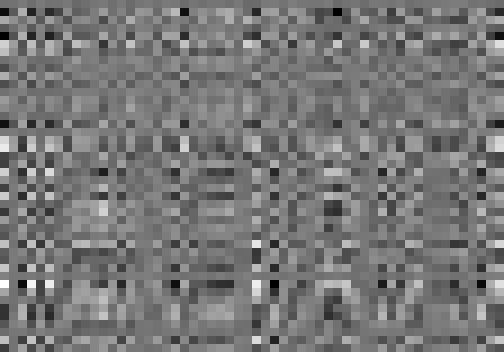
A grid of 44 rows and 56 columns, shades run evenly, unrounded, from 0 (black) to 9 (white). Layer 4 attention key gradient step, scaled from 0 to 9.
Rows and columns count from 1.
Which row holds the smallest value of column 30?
6
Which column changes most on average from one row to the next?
1
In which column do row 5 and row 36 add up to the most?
39
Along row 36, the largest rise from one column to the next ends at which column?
4
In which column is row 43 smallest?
31
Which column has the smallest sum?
52
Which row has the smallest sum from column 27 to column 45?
2
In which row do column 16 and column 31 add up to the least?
36
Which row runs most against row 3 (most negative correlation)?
20
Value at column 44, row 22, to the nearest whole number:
6
